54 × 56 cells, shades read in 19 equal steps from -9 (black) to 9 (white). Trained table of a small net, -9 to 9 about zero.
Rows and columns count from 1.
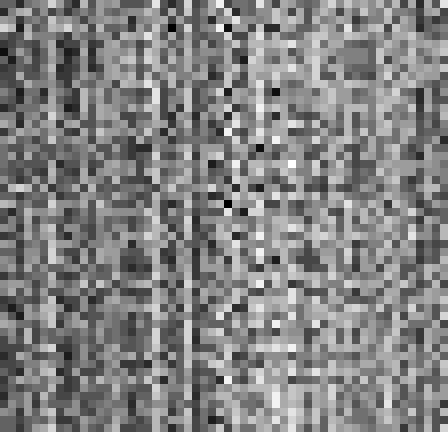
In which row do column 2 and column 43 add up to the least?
27
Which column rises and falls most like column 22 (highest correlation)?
17
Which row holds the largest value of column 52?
30
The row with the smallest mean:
19
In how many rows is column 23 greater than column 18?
28
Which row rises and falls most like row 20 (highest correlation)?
42
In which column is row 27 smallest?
31
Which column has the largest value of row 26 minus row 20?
7
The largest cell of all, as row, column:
21, 37
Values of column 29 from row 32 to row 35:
3 -5 -1 1
